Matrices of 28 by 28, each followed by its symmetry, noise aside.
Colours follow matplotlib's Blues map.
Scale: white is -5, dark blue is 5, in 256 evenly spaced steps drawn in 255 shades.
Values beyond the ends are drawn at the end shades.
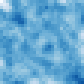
symmetric.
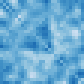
symmetric.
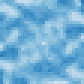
same after a half turn.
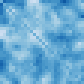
symmetric.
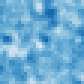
antisymmetric.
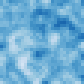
antisymmetric.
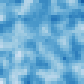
antisymmetric.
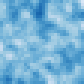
no symmetry.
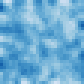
antisymmetric.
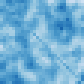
no symmetry.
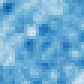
symmetric.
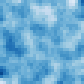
antisymmetric.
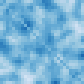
symmetric.
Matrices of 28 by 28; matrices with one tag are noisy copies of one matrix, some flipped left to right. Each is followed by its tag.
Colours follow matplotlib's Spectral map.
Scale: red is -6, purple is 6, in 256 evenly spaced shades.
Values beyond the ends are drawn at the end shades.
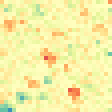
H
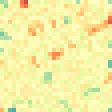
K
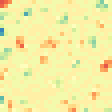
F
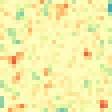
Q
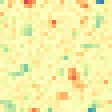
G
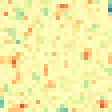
Q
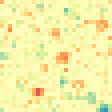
H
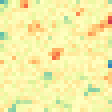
K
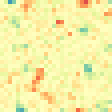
G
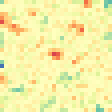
K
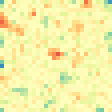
K
